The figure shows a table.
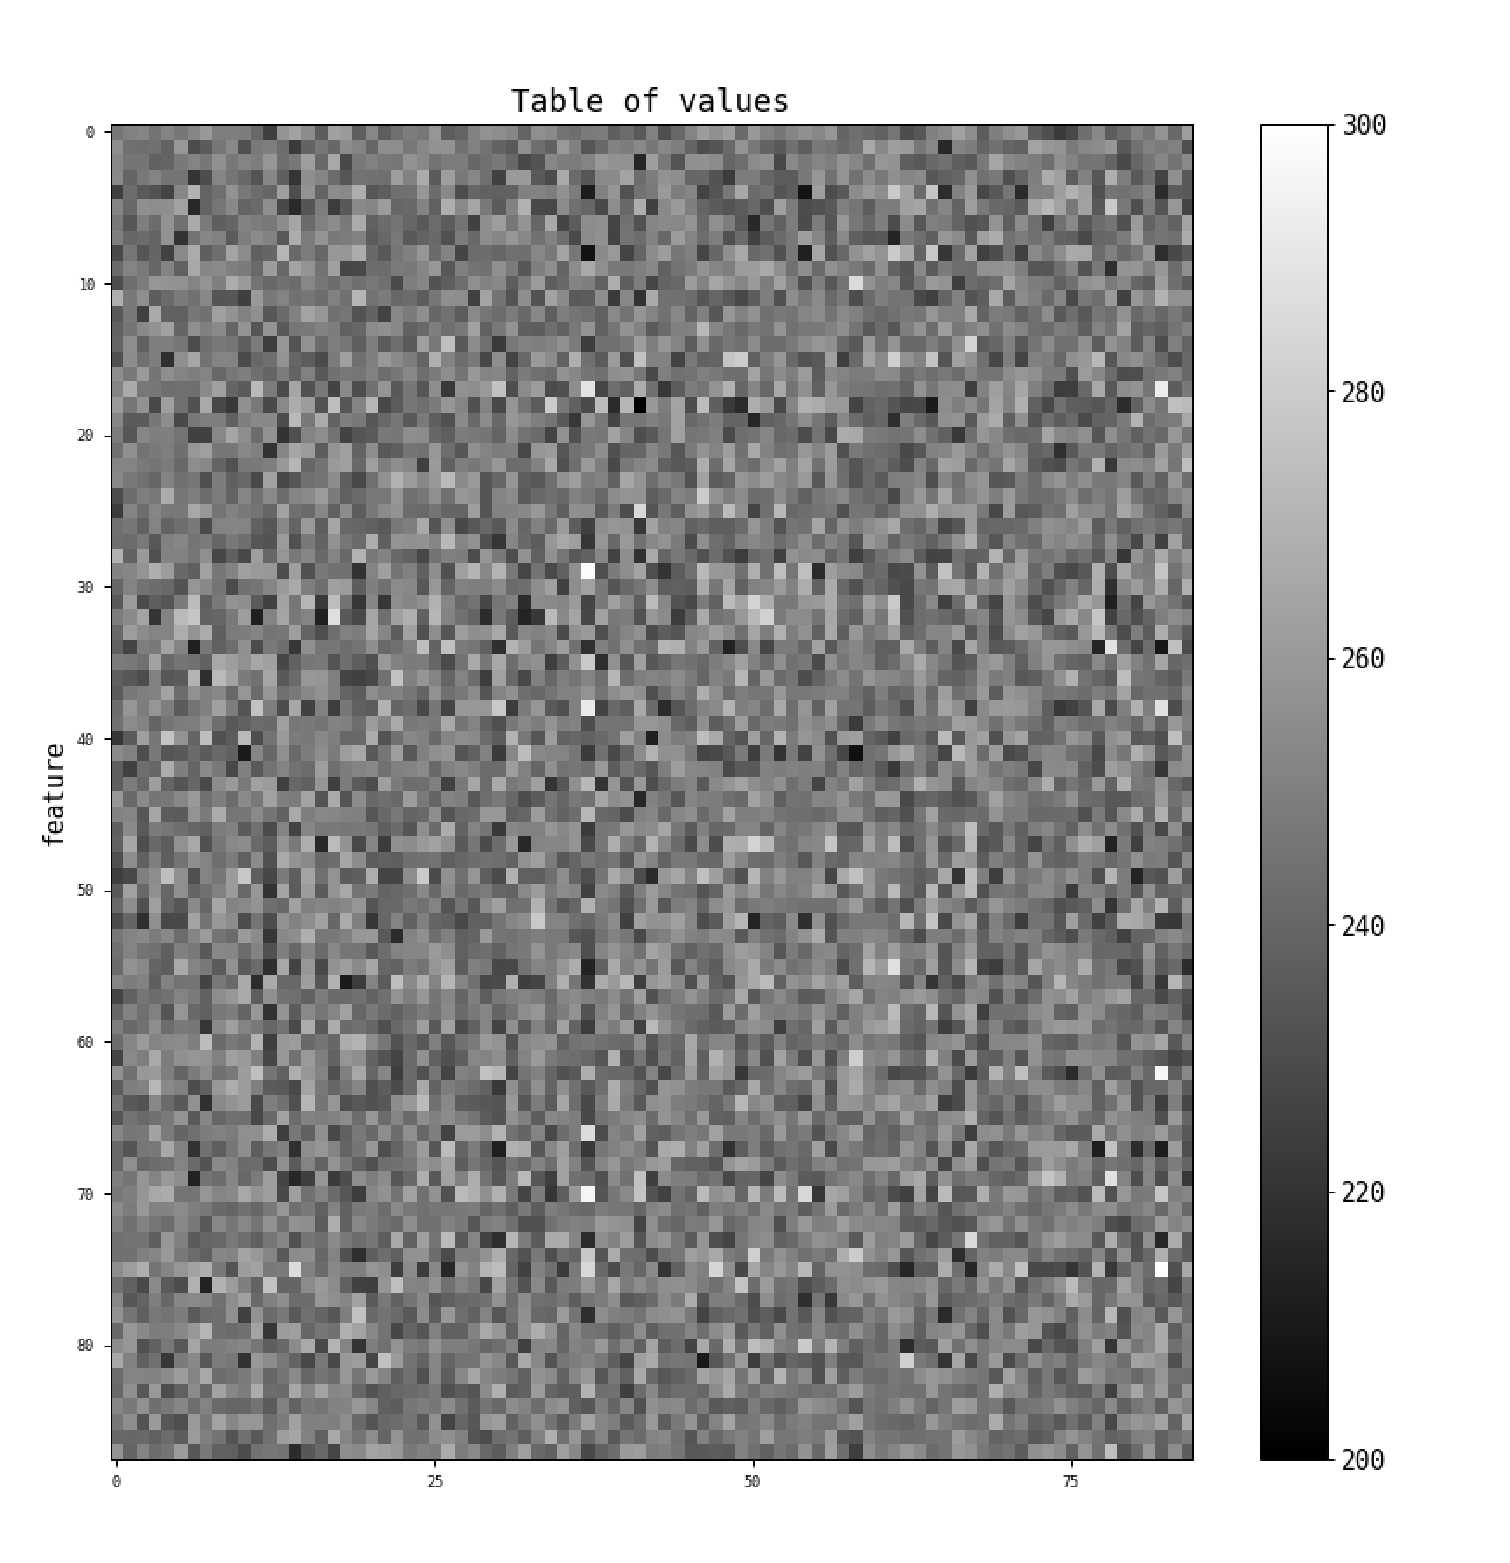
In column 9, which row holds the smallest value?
18
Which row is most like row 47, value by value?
31
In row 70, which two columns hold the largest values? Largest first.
37, 54
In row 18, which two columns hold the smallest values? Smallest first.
41, 64
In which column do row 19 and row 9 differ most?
50
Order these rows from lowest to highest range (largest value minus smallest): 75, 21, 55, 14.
21, 14, 55, 75
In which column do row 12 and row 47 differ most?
16
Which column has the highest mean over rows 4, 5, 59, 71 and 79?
61
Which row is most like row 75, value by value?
62
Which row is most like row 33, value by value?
82
